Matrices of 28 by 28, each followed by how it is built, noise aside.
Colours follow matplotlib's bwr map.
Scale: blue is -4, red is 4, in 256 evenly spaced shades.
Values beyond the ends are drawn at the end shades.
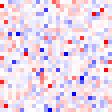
sparse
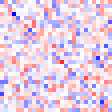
diagonal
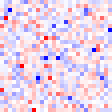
sparse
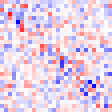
banded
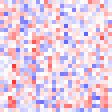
blocks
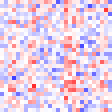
blocks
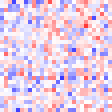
blocks
